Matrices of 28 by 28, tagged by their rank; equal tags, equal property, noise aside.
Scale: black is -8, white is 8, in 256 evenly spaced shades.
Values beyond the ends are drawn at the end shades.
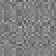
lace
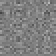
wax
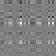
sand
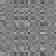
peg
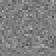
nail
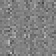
nail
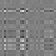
sand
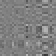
peg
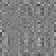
lace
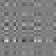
sand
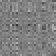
peg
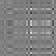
sand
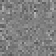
nail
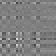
sand
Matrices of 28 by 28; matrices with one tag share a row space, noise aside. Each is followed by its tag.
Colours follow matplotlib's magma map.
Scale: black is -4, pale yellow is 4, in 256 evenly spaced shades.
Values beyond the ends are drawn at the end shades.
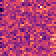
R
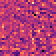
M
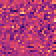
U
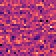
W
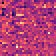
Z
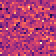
W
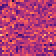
Z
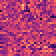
R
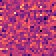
R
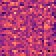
U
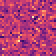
M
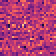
W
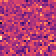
R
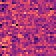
Z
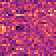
Z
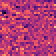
Z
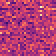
W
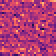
M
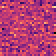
U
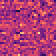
M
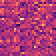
M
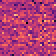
U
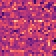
U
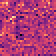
Z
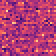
Z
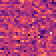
M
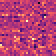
M
